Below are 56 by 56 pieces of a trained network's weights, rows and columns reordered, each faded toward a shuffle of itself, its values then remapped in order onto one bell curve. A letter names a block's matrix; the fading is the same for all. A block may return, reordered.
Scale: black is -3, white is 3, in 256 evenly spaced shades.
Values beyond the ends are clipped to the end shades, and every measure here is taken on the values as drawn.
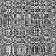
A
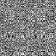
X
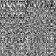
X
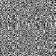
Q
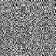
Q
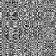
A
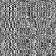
A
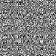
X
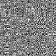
Q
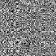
Q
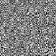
Q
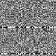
X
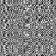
A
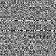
X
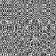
A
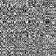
Q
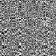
Q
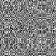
A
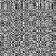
A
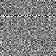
X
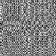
A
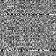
X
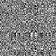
X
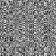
A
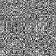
Q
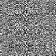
X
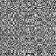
X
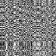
A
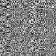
Q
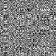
Q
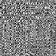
Q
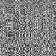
A
